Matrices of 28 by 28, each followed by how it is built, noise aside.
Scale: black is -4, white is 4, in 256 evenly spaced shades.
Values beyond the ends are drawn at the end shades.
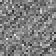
Hankel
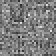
blocks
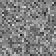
Toeplitz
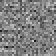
blocks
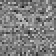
blocks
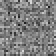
blocks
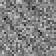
Toeplitz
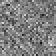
Toeplitz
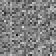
repeating rows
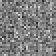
blocks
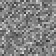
Hankel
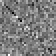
diagonal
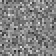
repeating rows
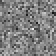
noise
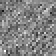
Hankel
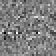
uneven rows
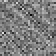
Toeplitz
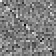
diagonal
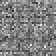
blocks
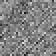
Hankel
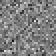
Hankel
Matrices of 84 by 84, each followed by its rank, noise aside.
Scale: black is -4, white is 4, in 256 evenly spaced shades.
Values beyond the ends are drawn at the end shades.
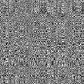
seven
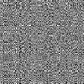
seven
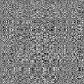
seven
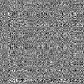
six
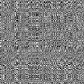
four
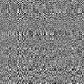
five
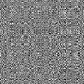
seven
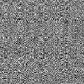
seven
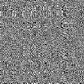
seven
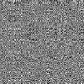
six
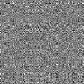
seven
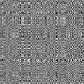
four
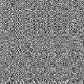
seven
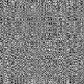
seven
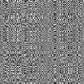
four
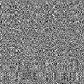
eight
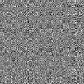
seven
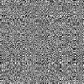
seven
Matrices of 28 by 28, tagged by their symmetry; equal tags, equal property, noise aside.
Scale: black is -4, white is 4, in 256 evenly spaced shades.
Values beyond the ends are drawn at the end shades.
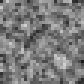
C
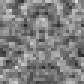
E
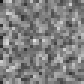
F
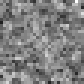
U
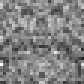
E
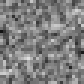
U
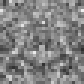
E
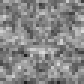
E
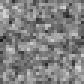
U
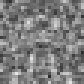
E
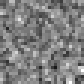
C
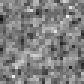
U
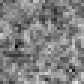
C
